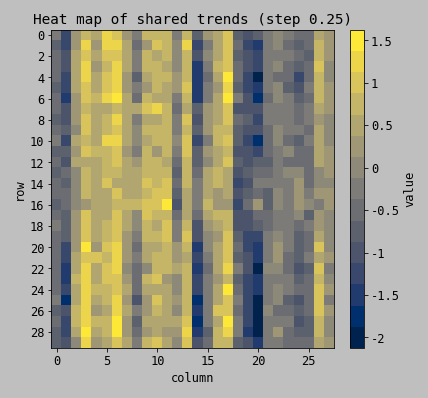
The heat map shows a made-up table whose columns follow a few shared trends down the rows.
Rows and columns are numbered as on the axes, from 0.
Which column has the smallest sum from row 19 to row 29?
20
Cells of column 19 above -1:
4
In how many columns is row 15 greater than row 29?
13
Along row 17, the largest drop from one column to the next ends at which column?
18
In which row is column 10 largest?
7
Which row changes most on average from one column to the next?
25
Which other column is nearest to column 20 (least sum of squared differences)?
14
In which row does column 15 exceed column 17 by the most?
16
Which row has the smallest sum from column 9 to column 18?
23
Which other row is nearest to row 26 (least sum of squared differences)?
3
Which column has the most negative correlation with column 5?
1
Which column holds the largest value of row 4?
17
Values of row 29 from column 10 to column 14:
1 0.5 0 1 -1
